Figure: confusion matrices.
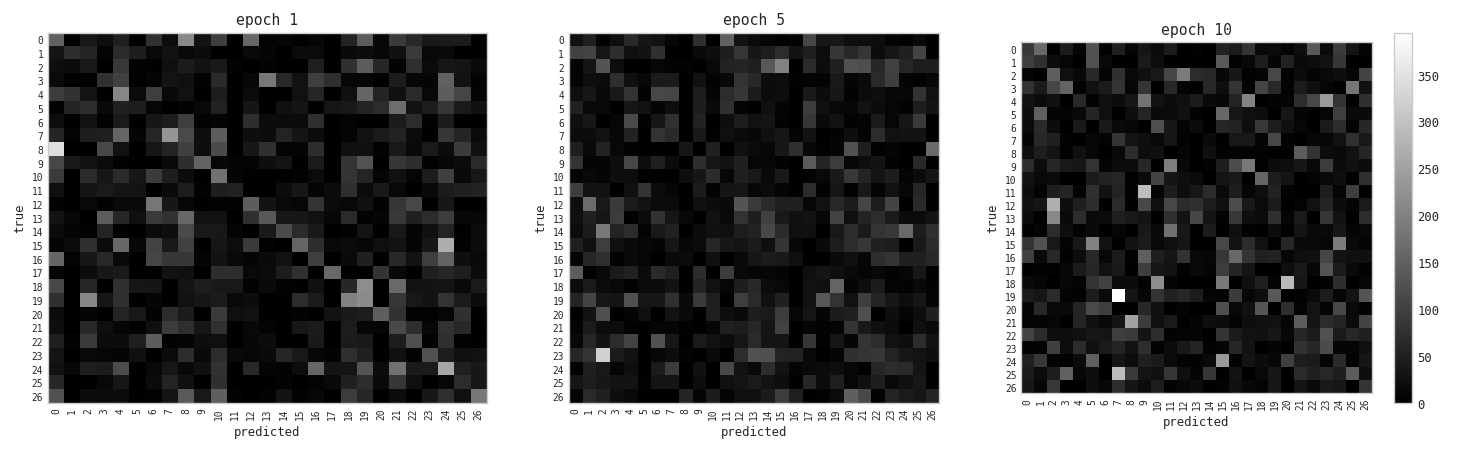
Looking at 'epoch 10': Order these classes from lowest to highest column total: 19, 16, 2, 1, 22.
22, 19, 1, 16, 2
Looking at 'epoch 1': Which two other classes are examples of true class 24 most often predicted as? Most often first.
21, 16
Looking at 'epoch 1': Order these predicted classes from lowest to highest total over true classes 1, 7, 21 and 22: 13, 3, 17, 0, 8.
17, 13, 3, 0, 8
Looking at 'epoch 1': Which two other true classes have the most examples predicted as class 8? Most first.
0, 13
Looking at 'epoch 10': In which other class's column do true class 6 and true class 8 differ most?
21
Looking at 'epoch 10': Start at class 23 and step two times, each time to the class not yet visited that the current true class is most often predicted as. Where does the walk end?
12
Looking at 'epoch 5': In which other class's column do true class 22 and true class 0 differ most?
11
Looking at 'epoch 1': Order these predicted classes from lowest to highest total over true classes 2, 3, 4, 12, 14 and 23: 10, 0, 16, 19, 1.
1, 0, 10, 16, 19
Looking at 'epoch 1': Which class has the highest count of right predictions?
24
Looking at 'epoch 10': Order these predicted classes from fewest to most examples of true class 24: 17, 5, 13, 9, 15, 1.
13, 17, 9, 1, 5, 15
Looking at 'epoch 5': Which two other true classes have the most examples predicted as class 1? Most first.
12, 19
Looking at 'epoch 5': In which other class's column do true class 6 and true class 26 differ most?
20
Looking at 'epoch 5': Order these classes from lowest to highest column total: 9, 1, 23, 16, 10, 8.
8, 16, 10, 9, 23, 1
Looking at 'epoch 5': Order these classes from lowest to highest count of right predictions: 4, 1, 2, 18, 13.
18, 13, 4, 1, 2
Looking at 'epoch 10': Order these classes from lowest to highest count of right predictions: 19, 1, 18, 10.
18, 1, 10, 19
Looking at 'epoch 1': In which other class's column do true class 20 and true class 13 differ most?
3
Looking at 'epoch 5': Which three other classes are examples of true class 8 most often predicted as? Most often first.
26, 20, 16
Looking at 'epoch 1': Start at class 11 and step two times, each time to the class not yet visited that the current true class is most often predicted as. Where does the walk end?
19
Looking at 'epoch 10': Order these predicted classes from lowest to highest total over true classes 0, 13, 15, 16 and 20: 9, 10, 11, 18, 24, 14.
14, 10, 11, 18, 9, 24
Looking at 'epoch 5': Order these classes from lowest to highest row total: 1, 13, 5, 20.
5, 20, 13, 1
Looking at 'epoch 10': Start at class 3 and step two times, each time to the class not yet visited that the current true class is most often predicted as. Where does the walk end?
7
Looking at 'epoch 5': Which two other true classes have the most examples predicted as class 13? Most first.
23, 12
